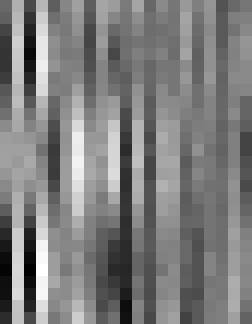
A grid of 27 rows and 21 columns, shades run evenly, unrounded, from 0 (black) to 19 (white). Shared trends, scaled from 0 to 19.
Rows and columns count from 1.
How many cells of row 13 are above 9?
13
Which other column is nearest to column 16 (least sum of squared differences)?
18
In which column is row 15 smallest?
11
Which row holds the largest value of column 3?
14
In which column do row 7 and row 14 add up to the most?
7
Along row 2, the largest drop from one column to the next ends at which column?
3
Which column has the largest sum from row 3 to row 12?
4
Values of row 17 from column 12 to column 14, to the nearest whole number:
13 6 12
